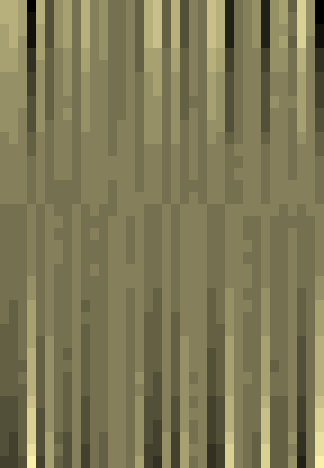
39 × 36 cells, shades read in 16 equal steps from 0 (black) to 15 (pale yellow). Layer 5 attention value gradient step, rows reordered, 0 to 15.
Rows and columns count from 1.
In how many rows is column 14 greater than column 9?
7
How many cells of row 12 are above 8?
6
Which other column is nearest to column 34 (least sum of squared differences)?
24
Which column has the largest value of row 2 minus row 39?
34
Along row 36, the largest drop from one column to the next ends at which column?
5
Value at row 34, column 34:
4
